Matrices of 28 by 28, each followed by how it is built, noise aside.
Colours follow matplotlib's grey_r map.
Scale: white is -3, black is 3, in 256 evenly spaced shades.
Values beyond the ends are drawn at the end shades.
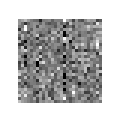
uneven columns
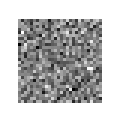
noise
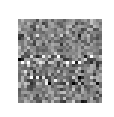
uneven rows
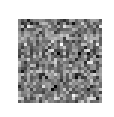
repeating columns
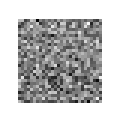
blocks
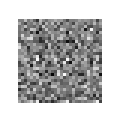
repeating columns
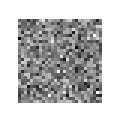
noise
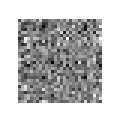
low rank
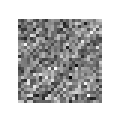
Hankel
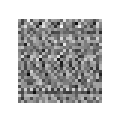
repeating columns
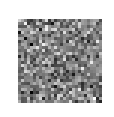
noise
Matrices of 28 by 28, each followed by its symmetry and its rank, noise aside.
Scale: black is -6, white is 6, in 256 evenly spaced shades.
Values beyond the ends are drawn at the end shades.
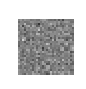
antisymmetric, rank six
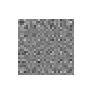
symmetric, rank three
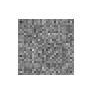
symmetric, rank six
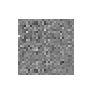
no symmetry, rank six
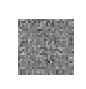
antisymmetric, rank six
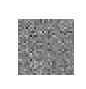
no symmetry, rank six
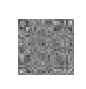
symmetric, rank three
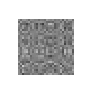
no symmetry, rank three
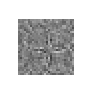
antisymmetric, rank six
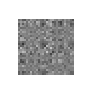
symmetric, rank three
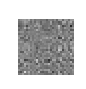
antisymmetric, rank four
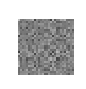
symmetric, rank four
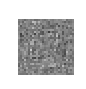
antisymmetric, rank six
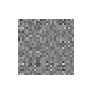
no symmetry, rank four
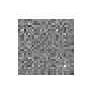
symmetric, rank four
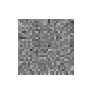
no symmetry, rank six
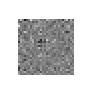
no symmetry, rank four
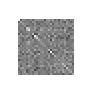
symmetric, rank six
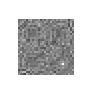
symmetric, rank six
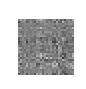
antisymmetric, rank four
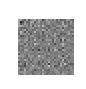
no symmetry, rank six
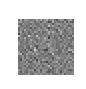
no symmetry, rank six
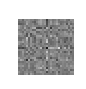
no symmetry, rank four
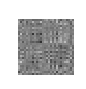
no symmetry, rank four
